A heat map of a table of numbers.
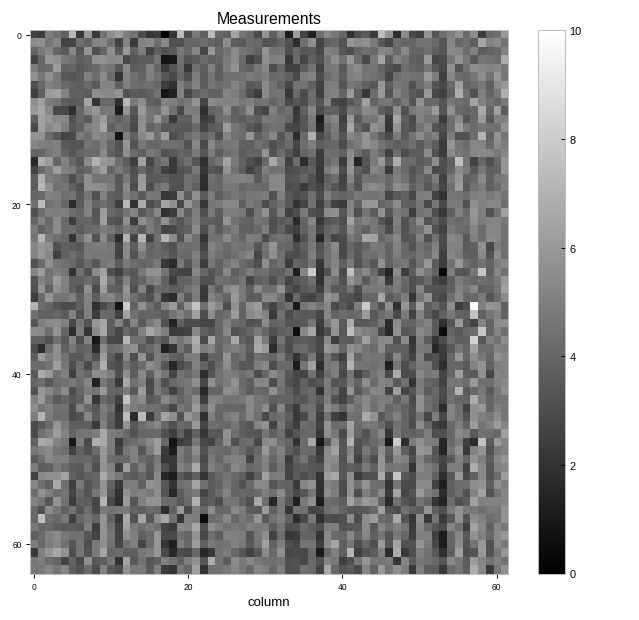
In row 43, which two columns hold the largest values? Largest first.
12, 57
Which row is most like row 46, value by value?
59
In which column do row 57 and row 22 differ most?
22
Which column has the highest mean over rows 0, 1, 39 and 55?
9
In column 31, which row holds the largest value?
15
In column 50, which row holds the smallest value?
0
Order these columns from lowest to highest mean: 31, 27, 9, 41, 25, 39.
31, 27, 39, 25, 41, 9
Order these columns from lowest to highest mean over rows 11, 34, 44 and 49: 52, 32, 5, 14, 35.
5, 52, 35, 14, 32
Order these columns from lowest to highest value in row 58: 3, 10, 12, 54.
3, 10, 54, 12
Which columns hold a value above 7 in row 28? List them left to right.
36, 41, 58
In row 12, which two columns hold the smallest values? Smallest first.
11, 34
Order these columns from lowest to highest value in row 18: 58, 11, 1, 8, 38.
11, 38, 58, 8, 1
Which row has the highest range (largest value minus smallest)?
32
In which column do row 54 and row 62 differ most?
47
